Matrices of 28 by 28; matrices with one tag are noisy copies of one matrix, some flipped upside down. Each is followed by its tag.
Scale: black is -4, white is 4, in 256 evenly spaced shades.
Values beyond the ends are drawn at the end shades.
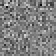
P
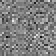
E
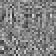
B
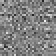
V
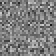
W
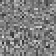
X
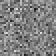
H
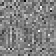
B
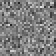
W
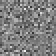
H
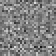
H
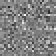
V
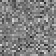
E
